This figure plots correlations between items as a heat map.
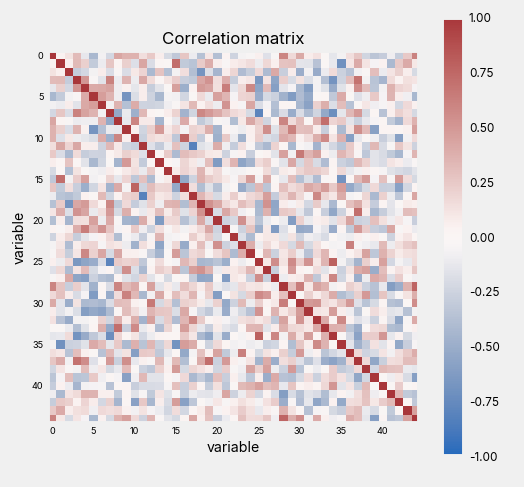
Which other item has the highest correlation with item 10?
16
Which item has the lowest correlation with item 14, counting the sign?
2
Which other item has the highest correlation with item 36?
23
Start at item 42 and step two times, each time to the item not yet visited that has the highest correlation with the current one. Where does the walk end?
1
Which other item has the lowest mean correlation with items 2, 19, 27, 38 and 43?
35
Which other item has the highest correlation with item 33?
8
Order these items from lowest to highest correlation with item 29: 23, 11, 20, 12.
20, 11, 23, 12
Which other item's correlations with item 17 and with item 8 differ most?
11
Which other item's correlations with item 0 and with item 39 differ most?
44
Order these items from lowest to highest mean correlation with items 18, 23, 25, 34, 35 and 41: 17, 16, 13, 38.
13, 16, 38, 17
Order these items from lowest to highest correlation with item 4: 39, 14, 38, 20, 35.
39, 35, 14, 20, 38
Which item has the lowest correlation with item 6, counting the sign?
31
